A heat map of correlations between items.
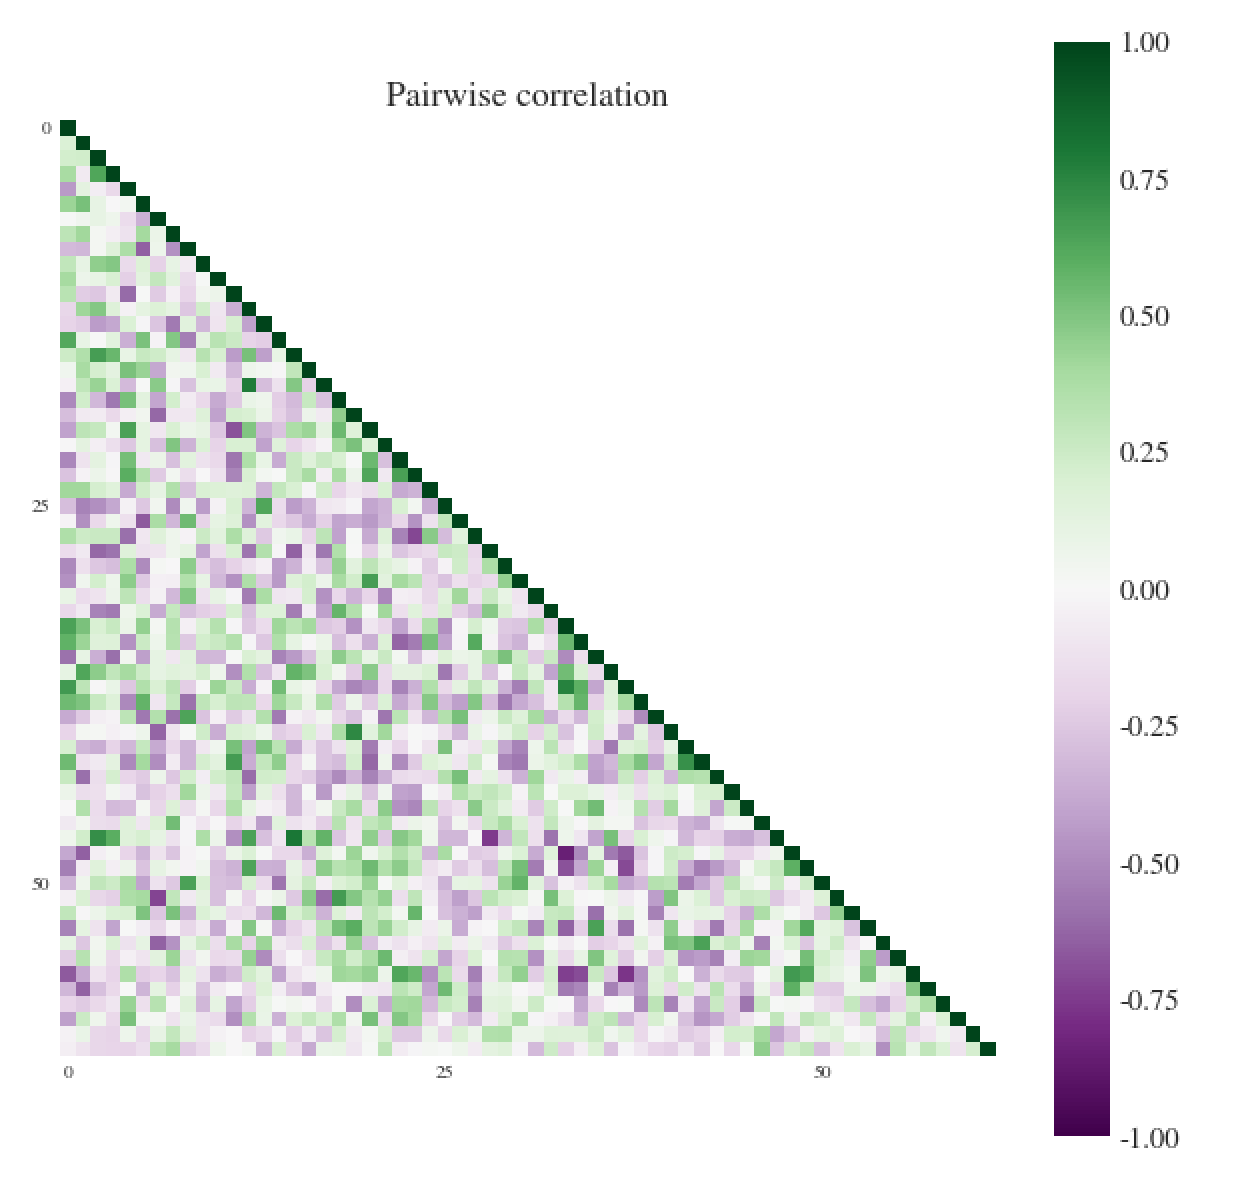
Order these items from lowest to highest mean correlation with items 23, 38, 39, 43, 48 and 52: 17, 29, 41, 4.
29, 17, 4, 41
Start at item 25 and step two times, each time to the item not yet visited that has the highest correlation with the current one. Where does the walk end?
41
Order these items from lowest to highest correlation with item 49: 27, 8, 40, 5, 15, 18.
5, 27, 8, 15, 40, 18
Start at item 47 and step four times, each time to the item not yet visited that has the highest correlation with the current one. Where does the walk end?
9
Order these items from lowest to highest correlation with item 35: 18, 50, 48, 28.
48, 50, 28, 18
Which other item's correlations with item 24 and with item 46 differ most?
38
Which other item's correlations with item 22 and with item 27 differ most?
23
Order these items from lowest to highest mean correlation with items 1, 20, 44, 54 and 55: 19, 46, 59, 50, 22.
22, 46, 59, 19, 50
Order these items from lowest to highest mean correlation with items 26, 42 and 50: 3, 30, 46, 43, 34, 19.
46, 30, 19, 34, 3, 43
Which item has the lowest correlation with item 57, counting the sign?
1
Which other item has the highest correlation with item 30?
20
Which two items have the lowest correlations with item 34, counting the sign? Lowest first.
56, 22
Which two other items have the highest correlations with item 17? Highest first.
12, 47
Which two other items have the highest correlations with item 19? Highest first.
40, 53
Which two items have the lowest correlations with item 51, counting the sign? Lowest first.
6, 17
